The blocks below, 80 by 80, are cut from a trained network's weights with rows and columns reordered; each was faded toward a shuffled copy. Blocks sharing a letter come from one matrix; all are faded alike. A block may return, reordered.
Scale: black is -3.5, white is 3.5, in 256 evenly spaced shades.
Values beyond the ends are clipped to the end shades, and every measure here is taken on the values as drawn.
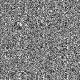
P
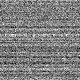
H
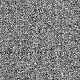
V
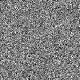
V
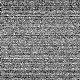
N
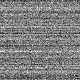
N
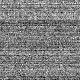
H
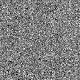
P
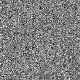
P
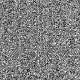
P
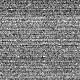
N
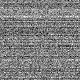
N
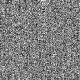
V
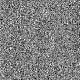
P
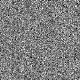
P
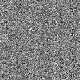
P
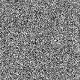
V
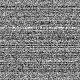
H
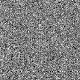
P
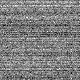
N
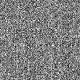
V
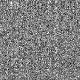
P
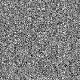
V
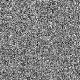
V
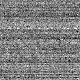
N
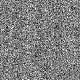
V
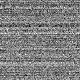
H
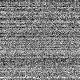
H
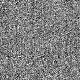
V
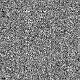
P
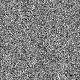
P
